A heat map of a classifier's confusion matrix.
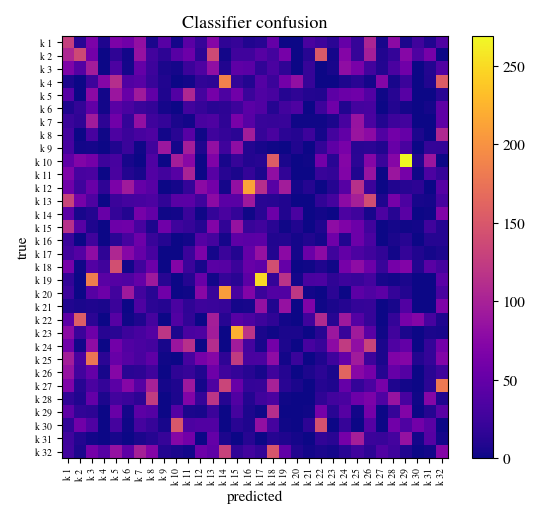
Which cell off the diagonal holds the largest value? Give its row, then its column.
k 10, k 29
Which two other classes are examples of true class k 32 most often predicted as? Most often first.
k 18, k 14
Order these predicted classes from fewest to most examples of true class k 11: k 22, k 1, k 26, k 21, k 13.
k 21, k 22, k 13, k 1, k 26
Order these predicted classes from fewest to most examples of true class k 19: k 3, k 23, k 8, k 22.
k 23, k 22, k 8, k 3
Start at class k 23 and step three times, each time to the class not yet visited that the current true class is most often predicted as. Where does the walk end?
k 26
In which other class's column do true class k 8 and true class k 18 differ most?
k 5
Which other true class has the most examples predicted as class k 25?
k 12
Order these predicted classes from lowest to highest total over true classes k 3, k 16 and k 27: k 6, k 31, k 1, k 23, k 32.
k 31, k 23, k 6, k 1, k 32
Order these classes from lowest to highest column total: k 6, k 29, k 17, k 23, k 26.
k 23, k 6, k 17, k 29, k 26
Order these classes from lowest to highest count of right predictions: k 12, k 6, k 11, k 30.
k 6, k 30, k 12, k 11
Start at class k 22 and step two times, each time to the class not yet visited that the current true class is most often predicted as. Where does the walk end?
k 13
